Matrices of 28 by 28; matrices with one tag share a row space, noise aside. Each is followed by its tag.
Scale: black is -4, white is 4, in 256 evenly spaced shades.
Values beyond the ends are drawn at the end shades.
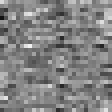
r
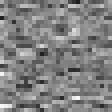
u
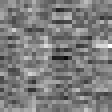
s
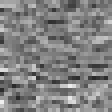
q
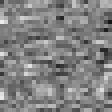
r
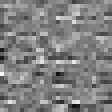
u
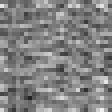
r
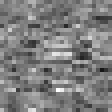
s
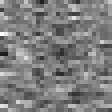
u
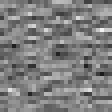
s
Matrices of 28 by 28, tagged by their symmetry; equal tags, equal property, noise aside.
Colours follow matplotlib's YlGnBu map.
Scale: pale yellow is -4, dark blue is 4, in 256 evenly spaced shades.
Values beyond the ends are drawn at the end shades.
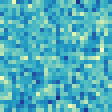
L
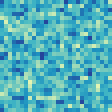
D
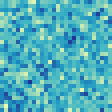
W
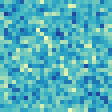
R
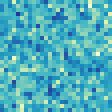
R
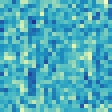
D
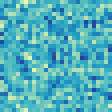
D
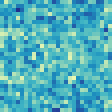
D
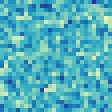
R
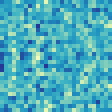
D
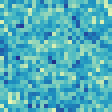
W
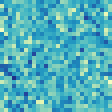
R
